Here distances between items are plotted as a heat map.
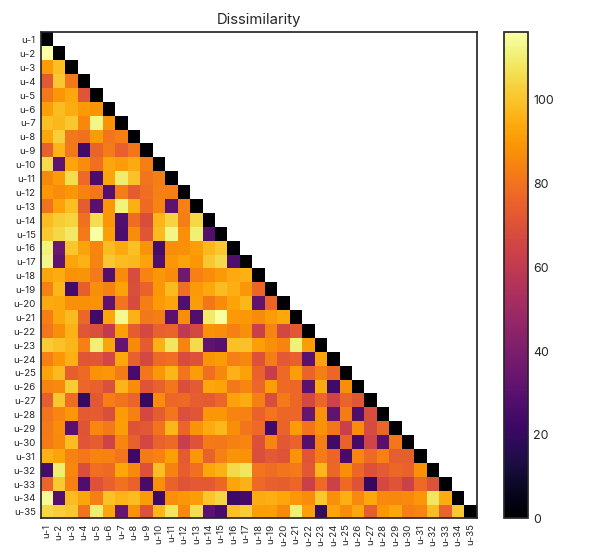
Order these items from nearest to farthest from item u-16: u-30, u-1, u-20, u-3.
u-30, u-20, u-3, u-1
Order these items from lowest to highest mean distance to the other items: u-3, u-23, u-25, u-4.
u-4, u-25, u-23, u-3
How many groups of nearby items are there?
9
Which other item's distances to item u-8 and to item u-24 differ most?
u-26
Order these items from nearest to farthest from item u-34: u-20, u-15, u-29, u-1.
u-29, u-20, u-15, u-1
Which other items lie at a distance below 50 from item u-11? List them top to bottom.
u-5, u-13, u-21
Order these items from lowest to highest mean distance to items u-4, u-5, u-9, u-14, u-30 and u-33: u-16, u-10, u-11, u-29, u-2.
u-11, u-29, u-10, u-16, u-2
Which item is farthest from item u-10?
u-1
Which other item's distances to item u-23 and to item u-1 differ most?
u-35
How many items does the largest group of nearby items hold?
5
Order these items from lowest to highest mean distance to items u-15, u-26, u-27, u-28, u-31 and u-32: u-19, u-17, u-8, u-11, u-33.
u-33, u-8, u-19, u-11, u-17
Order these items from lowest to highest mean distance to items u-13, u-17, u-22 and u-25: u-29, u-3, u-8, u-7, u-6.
u-8, u-29, u-6, u-3, u-7
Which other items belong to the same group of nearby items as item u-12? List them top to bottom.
u-6, u-18, u-20
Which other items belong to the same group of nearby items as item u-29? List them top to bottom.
u-3, u-19
